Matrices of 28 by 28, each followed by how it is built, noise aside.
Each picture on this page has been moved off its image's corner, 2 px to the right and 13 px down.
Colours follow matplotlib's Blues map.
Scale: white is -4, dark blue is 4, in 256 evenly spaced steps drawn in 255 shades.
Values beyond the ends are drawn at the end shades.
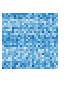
blocks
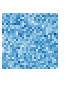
noise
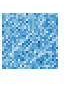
Hankel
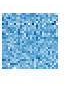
uneven rows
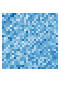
Hankel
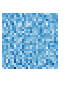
low rank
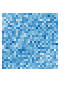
Hankel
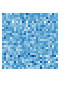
uneven rows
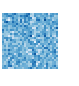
low rank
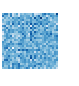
low rank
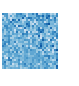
upper triangular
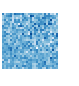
upper triangular
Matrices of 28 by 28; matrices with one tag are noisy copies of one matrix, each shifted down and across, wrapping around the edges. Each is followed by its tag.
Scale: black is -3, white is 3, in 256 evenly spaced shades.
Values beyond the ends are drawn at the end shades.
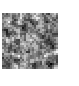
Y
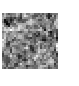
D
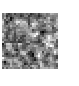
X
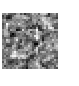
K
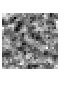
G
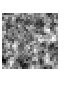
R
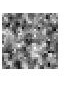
X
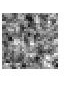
X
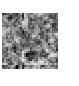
D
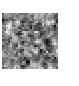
X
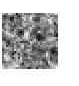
R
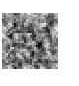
X
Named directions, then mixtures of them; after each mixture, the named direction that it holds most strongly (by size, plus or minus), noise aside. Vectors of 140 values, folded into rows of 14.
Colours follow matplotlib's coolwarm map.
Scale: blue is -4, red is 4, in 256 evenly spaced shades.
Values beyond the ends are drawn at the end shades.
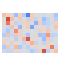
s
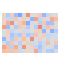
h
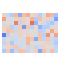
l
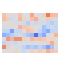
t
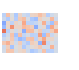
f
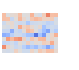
t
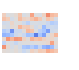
t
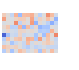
l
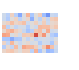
t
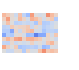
t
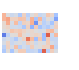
l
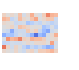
t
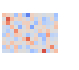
s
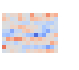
t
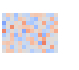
f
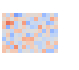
h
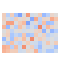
h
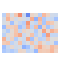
h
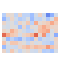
t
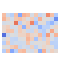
l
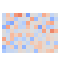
h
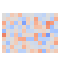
f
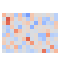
s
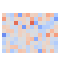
l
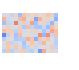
l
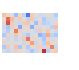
s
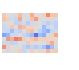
t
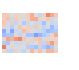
t
